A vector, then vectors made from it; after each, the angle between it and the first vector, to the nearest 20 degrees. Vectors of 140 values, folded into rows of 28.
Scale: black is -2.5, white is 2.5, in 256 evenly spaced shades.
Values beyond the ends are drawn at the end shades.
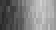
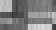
80 degrees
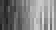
20 degrees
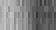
160 degrees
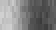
160 degrees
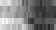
160 degrees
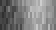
20 degrees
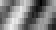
120 degrees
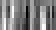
100 degrees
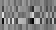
100 degrees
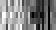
140 degrees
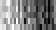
140 degrees
